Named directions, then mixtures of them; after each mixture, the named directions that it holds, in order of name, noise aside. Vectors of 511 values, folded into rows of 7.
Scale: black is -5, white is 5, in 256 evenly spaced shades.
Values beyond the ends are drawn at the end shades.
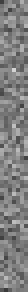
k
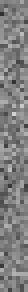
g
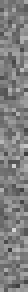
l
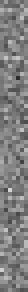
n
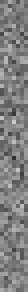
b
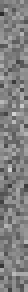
g.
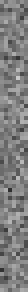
n.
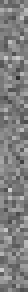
n.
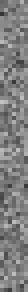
g, k.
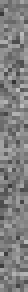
g, l.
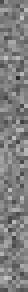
k, n.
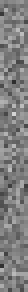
g.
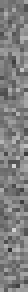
l.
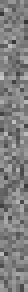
b, g.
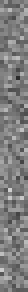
n.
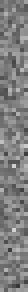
l.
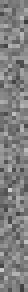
g, n.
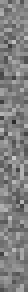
b, g.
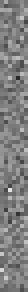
g, n.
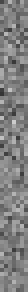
b, k.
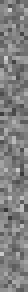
b, n.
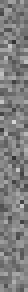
b, g.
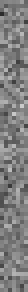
g.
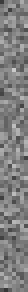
k.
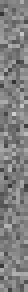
g.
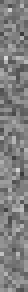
b, n.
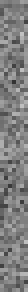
g, l.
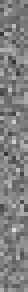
b, l.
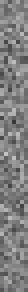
b.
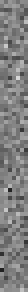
g, n.
